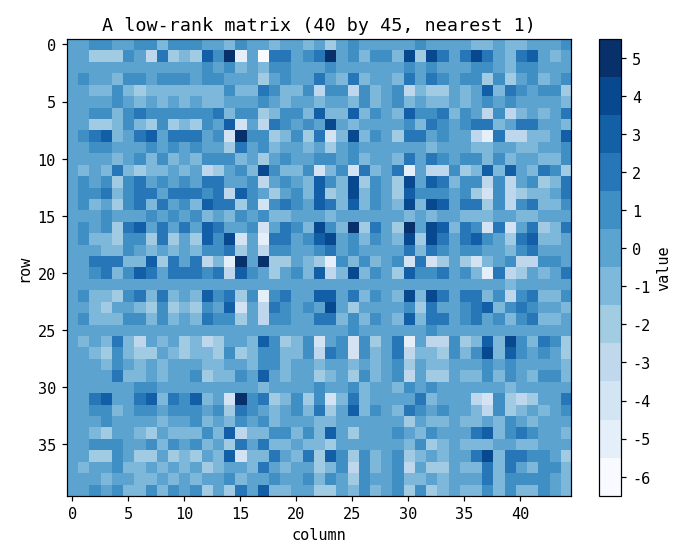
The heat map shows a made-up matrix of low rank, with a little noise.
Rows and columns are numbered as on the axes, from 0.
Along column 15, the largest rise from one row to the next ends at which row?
8
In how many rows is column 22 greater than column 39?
20
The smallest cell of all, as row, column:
1, 17
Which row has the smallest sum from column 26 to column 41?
19
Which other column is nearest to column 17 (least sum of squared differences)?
4
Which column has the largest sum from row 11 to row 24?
30
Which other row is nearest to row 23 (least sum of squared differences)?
7
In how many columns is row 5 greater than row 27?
19
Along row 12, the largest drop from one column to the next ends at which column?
26
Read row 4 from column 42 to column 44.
1 1 -2
